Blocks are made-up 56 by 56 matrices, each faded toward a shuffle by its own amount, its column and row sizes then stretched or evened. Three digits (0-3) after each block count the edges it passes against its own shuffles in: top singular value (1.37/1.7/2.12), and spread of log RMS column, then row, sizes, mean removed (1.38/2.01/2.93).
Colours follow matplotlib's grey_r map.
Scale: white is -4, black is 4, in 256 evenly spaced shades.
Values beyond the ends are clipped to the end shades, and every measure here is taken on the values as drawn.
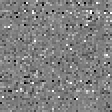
0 1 2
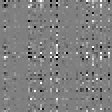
2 3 2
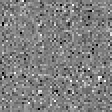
2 1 1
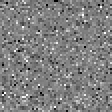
1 0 0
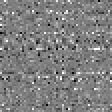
2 1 2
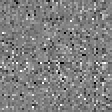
2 1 1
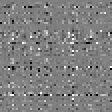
2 2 3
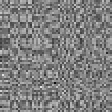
3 1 0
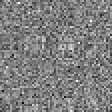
2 0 0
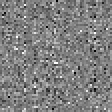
2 2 0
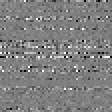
2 0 3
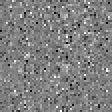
1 1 0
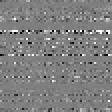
2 1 3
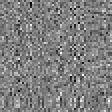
3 2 0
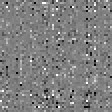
0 2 1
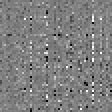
2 2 1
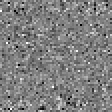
1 0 1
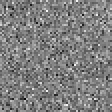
1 0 0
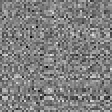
3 0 2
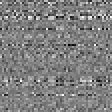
3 0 3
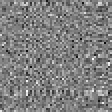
3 1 1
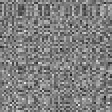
3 1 1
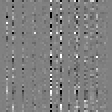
3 3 1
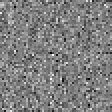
1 1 0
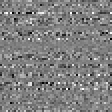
2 0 3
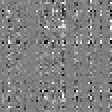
3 3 2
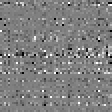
2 2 3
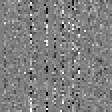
1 3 0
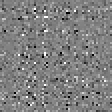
1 2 2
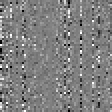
2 3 0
